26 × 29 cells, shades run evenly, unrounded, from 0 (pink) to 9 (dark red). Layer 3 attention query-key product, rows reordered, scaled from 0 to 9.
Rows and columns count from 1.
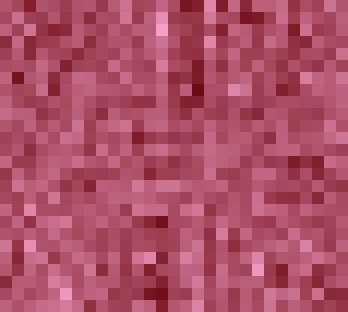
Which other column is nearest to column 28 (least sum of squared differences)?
10
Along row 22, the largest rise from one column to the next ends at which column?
14
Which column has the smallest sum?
7
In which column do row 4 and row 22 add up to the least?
13
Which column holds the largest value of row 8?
17
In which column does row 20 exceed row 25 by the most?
6
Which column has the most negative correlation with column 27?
5
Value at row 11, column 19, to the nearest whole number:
5
